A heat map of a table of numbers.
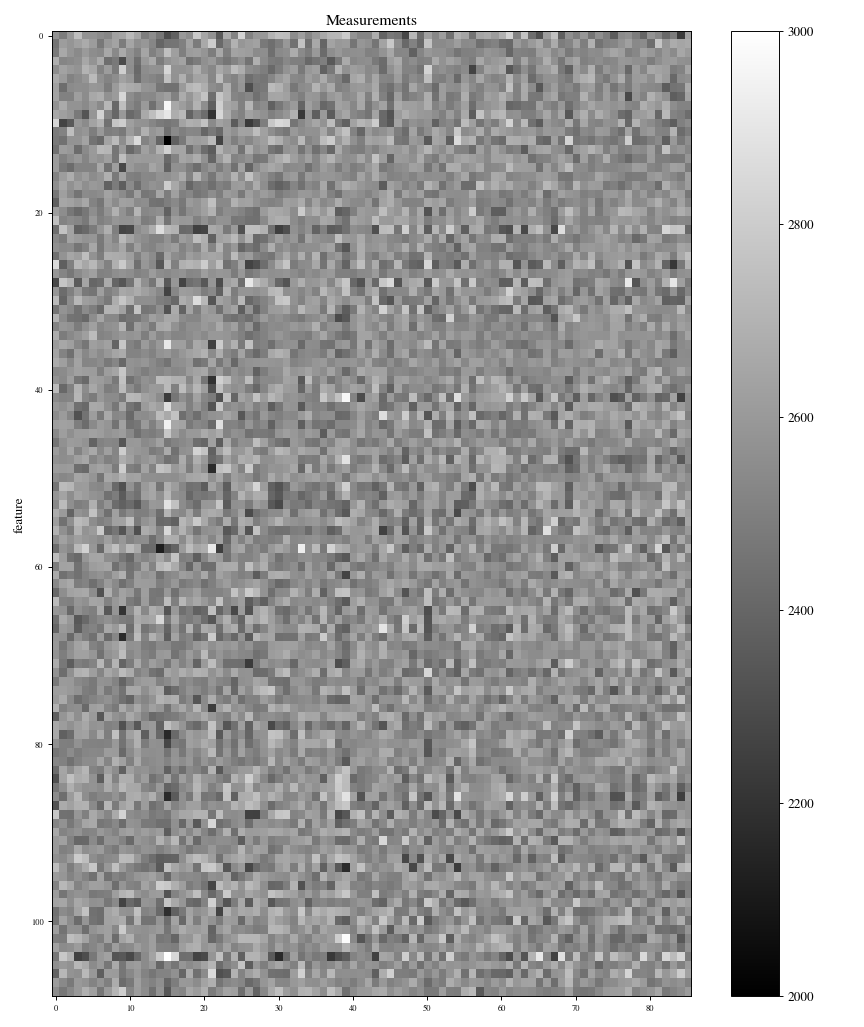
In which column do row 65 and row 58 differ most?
14
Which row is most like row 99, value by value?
12
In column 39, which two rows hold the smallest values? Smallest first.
94, 61
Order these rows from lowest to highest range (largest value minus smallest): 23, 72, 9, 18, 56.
18, 23, 72, 56, 9
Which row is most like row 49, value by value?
39
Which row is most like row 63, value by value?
87
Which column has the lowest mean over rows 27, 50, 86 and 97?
15
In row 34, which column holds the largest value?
5
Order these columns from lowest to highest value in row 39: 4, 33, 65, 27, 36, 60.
33, 4, 27, 65, 36, 60
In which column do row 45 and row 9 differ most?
21
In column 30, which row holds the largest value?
10
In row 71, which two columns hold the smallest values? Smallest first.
26, 38
